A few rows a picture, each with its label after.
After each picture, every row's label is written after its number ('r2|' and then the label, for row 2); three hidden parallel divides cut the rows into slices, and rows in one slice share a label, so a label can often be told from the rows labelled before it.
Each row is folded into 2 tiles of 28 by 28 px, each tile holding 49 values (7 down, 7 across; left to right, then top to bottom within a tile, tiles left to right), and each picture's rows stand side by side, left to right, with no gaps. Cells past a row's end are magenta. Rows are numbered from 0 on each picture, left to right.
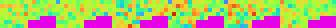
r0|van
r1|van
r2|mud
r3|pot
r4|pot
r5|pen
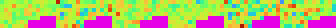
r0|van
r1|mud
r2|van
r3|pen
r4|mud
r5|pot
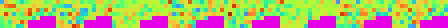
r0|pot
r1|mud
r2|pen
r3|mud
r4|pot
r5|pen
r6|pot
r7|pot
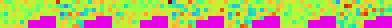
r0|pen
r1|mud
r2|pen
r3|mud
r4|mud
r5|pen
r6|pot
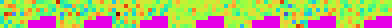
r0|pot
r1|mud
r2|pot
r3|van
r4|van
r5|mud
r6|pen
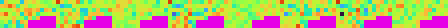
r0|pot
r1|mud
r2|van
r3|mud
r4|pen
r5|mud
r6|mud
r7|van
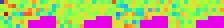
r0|pot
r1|van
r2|mud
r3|pen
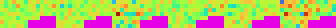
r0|pen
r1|pen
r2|pot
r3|pen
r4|pen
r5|pot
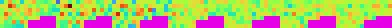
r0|pot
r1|pot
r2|pot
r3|van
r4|pen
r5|pen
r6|pen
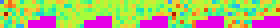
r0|pot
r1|pen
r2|pen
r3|pot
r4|mud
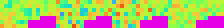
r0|pen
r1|mud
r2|pot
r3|van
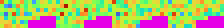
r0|mud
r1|pot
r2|mud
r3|pot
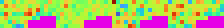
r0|pot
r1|van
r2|mud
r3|pot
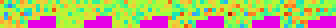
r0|mud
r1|van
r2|pen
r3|mud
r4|pot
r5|pot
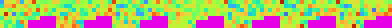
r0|pot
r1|mud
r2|mud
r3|pen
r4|mud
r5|mud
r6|mud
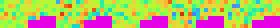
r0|van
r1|pot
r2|pen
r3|mud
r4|mud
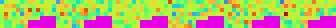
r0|pot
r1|pot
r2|van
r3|mud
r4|pot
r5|pot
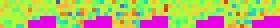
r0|van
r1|pot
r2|mud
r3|van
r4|mud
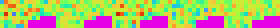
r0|pot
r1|pen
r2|pot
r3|mud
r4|van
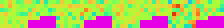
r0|van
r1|van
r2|van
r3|pot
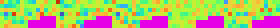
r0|mud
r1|mud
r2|mud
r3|van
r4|pot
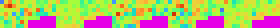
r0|pot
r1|pen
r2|pot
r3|pot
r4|pen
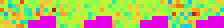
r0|mud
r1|van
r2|van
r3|pot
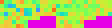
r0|mud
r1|pen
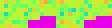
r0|pen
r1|pen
